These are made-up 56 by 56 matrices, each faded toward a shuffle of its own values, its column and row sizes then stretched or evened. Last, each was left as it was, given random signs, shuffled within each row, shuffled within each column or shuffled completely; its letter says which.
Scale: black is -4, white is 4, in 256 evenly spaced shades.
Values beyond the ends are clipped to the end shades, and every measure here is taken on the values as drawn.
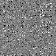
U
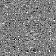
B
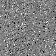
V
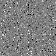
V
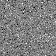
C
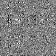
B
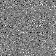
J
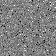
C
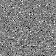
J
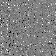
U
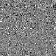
B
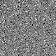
V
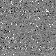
J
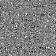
J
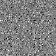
U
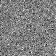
C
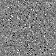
V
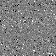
J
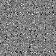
U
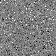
C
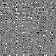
B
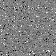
J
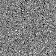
V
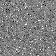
C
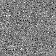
J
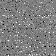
J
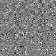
B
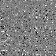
B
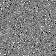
C
